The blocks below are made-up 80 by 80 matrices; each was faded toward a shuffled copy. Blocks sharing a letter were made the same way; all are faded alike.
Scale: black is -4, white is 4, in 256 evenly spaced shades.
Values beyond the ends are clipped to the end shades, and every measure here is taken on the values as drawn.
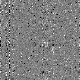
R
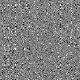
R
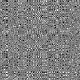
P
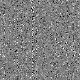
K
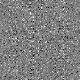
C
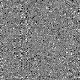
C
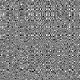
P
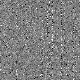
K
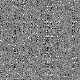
C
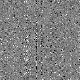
C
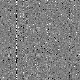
R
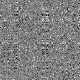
C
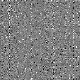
R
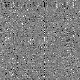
C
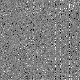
R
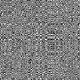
P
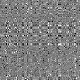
P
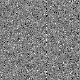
K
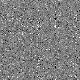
C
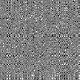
P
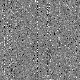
K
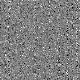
K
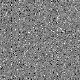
C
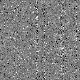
K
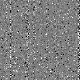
R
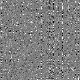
R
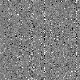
R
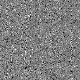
K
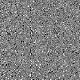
C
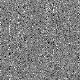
K
